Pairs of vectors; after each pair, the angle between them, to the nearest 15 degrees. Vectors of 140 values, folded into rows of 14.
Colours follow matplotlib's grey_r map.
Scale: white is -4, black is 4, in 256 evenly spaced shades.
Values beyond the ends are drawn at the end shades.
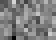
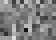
135 degrees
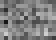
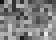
60 degrees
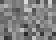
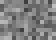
135 degrees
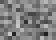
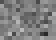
30 degrees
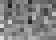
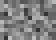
75 degrees
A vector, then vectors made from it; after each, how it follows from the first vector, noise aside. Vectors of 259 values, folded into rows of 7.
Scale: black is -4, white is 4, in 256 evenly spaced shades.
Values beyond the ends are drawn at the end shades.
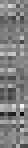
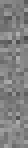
wrapped around, shrunk.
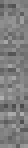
negated, shrunk.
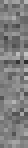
wrapped around, shrunk.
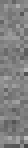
wrapped around, shrunk.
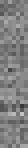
negated, shrunk.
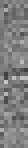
wrapped around, negated, shrunk.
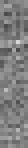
wrapped around, shrunk.
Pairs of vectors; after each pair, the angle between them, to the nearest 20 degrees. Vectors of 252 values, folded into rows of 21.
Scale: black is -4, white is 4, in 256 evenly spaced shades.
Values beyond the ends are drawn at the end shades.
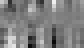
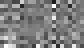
80 degrees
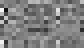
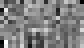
140 degrees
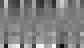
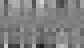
160 degrees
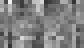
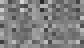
100 degrees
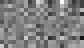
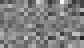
20 degrees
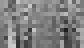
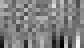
80 degrees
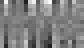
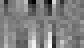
140 degrees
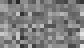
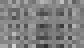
100 degrees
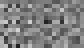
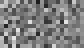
40 degrees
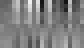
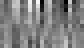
20 degrees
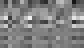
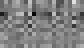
120 degrees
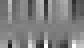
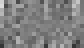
120 degrees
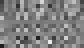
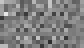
140 degrees
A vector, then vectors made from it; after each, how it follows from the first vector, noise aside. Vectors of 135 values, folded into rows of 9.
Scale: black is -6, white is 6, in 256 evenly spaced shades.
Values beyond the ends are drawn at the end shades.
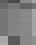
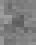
wrapped around, shrunk.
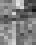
wrapped around, scaled up.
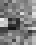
wrapped around, scaled up.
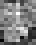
wrapped around, scaled up.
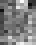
reversed, negated, scaled up.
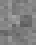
wrapped around, shrunk.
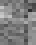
wrapped around, negated.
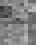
wrapped around.
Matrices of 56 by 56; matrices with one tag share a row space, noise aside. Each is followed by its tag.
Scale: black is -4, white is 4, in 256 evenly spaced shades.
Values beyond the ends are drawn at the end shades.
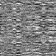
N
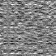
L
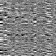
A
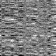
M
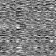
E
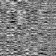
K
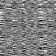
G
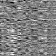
K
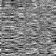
M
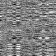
N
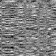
M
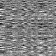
G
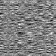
L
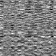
L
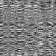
L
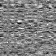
L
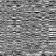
N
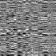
K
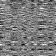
G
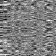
A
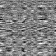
G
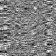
A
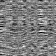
G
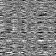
G
